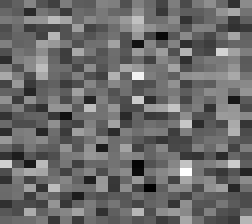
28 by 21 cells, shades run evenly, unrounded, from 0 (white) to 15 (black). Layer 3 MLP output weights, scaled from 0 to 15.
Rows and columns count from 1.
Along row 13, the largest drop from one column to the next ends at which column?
12
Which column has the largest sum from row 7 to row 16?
6
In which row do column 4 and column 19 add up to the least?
7
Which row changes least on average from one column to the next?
18
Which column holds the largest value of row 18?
14
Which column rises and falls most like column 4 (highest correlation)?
1
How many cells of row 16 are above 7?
17
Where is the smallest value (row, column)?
22, 16
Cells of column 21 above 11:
3
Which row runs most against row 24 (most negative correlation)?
10
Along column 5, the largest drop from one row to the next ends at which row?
5
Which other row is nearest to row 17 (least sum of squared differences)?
26
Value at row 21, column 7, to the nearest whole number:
11
